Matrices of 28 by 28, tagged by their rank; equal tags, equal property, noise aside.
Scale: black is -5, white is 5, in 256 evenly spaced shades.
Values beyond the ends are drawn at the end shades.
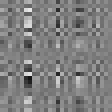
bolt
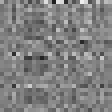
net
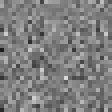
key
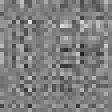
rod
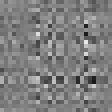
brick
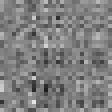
net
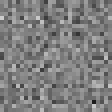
key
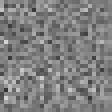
rod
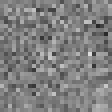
key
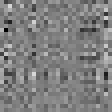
net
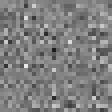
rod
